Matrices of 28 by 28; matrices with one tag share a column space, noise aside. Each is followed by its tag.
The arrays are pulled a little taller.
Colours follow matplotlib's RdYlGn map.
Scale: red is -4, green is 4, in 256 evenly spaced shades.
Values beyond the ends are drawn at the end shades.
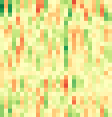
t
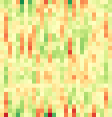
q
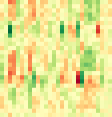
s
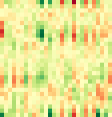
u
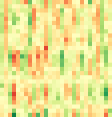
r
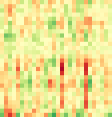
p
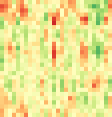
t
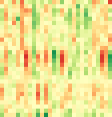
r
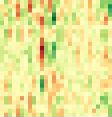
t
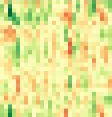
t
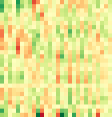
q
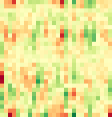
u
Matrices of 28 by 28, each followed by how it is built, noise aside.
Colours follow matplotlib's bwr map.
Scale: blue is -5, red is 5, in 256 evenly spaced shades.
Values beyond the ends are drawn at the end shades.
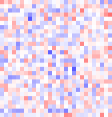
repeating rows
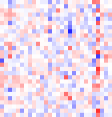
uneven columns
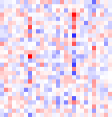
uneven columns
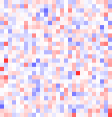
uneven columns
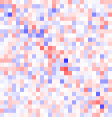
banded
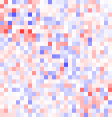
block diagonal
